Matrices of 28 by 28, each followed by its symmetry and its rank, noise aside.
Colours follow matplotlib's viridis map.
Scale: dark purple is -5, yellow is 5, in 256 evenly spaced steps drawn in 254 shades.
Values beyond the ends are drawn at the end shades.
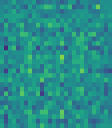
no symmetry, rank five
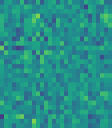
no symmetry, rank five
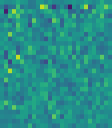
no symmetry, rank six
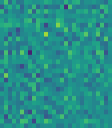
antisymmetric, rank six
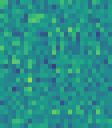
no symmetry, rank seven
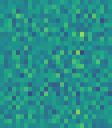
antisymmetric, rank six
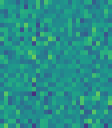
no symmetry, rank six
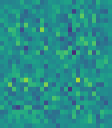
antisymmetric, rank six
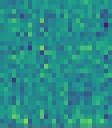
no symmetry, rank five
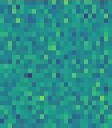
no symmetry, rank seven
